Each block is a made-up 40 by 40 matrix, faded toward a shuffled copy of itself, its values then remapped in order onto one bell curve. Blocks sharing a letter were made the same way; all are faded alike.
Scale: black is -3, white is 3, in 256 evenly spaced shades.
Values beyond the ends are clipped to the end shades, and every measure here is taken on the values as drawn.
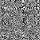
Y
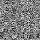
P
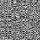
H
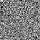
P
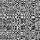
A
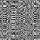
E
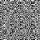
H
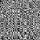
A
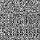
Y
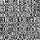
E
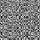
E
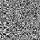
P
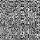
Y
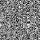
P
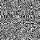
Y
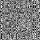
A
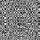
E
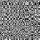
E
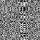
A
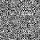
P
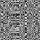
E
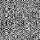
Y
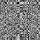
A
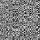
A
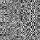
A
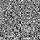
P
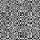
E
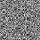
P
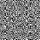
A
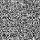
P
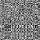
H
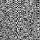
A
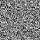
P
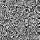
P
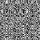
A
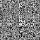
Y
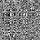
A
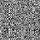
Y
